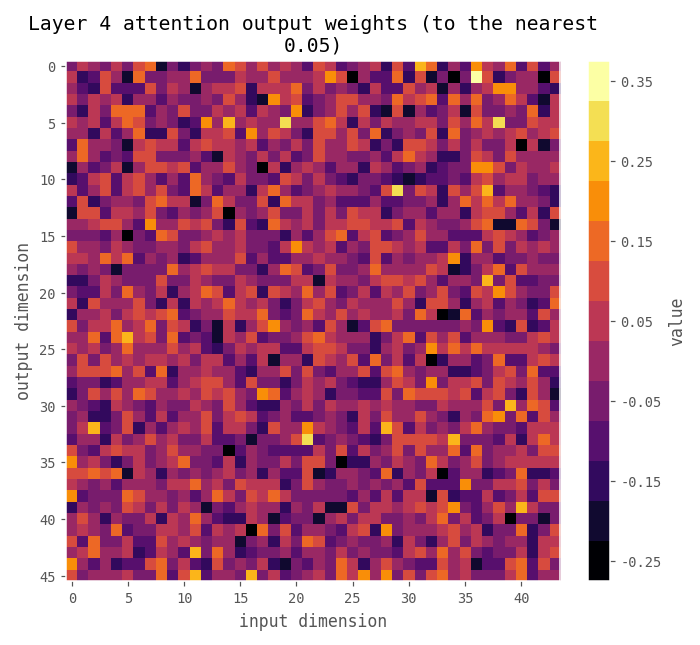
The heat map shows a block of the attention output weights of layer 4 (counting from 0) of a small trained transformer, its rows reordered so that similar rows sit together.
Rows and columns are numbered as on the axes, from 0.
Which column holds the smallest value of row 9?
17
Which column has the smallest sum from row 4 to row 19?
33
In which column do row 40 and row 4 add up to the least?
42
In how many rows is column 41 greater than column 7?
13
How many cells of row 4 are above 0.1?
5
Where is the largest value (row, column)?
1, 36
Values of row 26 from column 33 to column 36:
-0.15 0 0 -0.1
